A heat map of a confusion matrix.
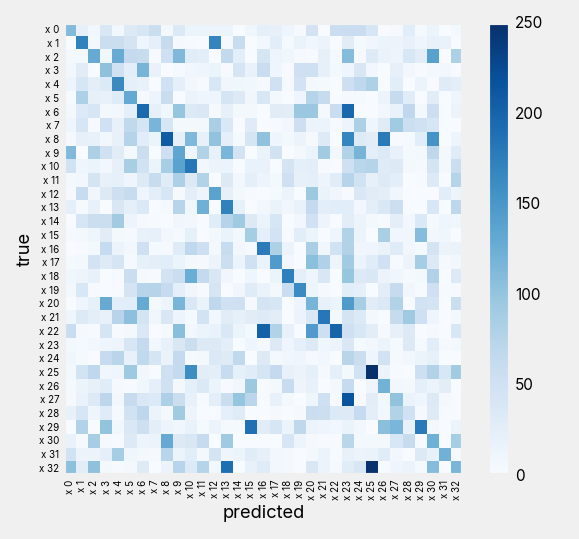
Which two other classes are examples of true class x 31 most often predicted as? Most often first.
x 4, x 8
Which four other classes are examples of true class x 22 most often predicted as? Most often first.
x 16, x 20, x 9, x 17
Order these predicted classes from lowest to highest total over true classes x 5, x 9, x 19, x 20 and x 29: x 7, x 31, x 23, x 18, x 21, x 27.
x 31, x 18, x 7, x 21, x 23, x 27
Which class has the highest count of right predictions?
x 25
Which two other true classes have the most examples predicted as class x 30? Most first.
x 8, x 2
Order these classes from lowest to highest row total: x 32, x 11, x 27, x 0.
x 0, x 11, x 27, x 32
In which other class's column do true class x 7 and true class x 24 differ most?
x 27
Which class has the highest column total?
x 23
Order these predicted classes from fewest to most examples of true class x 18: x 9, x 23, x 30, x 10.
x 9, x 30, x 23, x 10
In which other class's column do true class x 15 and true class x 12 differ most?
x 29
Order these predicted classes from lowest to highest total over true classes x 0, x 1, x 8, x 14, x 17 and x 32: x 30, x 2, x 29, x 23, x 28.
x 28, x 29, x 2, x 30, x 23
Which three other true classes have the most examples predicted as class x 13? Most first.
x 32, x 9, x 30
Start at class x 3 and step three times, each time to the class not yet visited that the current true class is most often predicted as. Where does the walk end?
x 10
